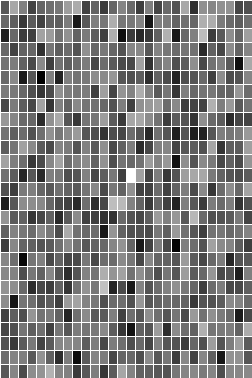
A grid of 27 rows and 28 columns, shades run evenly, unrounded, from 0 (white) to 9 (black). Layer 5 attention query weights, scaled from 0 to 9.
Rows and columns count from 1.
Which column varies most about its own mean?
15
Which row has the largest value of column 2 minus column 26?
22
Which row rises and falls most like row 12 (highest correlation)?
7
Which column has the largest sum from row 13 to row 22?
17
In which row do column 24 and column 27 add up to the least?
25
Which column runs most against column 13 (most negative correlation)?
1
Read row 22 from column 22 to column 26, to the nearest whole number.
7 6 6 6 4
